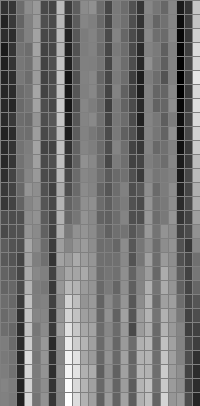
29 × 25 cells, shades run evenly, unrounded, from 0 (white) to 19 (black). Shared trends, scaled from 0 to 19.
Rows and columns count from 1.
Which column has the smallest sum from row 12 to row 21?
8
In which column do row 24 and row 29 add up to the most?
3
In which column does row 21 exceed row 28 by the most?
9
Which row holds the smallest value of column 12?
27
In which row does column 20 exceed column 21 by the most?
29
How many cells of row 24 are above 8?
14
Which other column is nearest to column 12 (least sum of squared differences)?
22
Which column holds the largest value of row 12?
23
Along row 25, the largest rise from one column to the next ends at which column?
7
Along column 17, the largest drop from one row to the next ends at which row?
25
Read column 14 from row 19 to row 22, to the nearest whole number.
11 10 10 9
